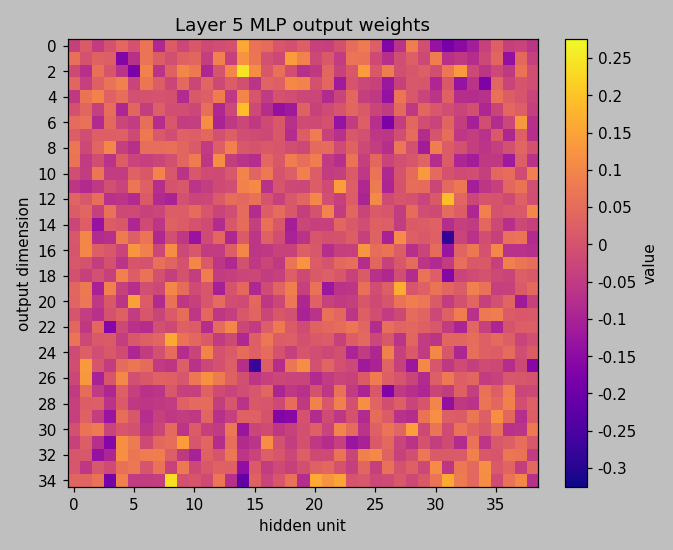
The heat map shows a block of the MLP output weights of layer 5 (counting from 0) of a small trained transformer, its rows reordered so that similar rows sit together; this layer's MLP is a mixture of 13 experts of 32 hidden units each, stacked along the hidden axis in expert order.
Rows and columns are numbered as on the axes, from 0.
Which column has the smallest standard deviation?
0
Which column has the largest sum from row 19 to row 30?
1
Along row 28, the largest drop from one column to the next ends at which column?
31
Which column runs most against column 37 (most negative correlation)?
35
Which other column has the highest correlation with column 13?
26
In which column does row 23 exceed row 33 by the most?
8
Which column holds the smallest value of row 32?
2
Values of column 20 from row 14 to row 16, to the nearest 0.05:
-0.05 0 0
